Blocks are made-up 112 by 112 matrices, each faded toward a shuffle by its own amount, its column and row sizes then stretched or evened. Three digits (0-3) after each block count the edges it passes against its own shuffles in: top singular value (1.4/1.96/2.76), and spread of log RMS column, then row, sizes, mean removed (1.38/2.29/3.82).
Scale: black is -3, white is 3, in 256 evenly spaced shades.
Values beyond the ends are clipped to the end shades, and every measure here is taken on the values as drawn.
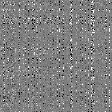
0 3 2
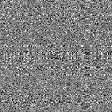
2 0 2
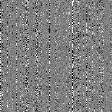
2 3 0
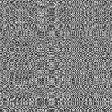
3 0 2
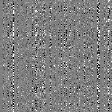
2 3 1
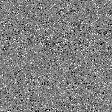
0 0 1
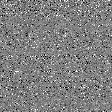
0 0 2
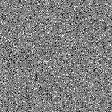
2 0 0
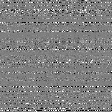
2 1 3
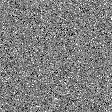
0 0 0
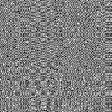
3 1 0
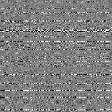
3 0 3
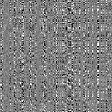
3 3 1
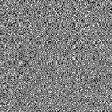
3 1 1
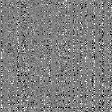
1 3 2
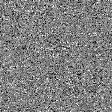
1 0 1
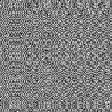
3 0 1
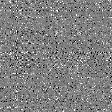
2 1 2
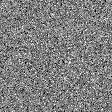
0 0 0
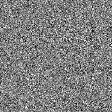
1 1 1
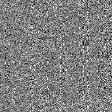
1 2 0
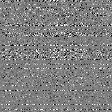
2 1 3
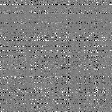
1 2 3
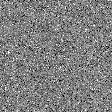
0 0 1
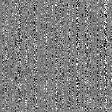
0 3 1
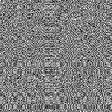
3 0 0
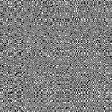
3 2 2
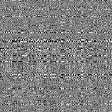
3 1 3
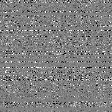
1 1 3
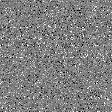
0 0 2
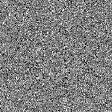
1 1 0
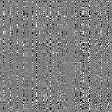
3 3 2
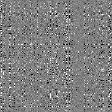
2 3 2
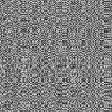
3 1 2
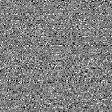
2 0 2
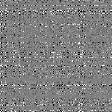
2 2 3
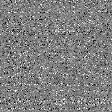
1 1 2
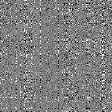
2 3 2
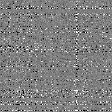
1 2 3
